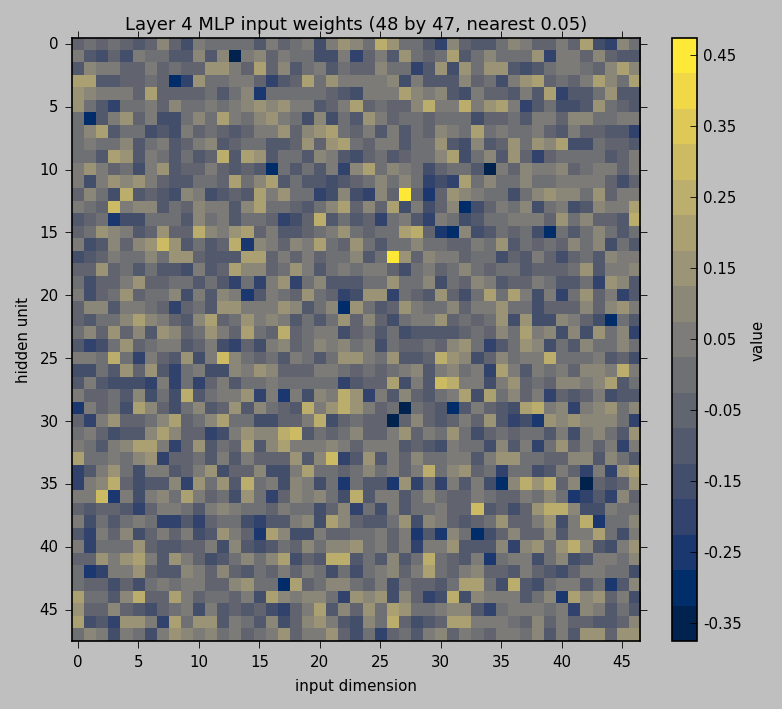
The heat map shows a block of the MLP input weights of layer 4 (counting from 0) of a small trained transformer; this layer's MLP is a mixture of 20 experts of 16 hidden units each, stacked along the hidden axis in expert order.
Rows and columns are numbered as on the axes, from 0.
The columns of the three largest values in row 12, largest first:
27, 4, 15
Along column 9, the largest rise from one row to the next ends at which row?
36
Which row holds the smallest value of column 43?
38
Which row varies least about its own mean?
18
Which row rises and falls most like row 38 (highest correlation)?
40
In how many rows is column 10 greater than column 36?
22
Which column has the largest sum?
14
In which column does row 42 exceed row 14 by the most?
29
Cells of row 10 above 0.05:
7
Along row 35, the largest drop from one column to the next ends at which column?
42
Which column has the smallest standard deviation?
24
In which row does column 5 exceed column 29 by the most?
44
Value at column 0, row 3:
0.2
